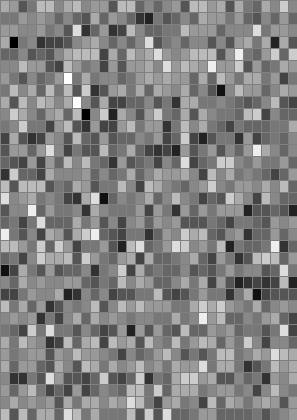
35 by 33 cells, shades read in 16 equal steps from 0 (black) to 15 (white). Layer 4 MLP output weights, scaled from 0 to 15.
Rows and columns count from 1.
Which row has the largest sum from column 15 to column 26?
6
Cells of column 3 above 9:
10
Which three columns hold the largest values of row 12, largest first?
21, 9, 2
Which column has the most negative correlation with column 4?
33
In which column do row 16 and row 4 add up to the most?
17
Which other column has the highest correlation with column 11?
1
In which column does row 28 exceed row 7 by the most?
32
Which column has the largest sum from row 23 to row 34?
16
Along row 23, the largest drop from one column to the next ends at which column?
15
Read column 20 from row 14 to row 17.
6 9 7 11
